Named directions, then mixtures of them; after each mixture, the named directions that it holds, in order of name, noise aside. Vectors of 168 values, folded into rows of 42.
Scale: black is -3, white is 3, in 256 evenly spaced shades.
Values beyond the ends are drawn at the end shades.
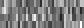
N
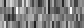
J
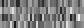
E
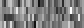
E, J.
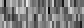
J, N.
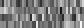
E, N.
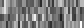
N.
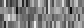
J.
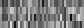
E, N.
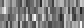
N.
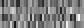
E.
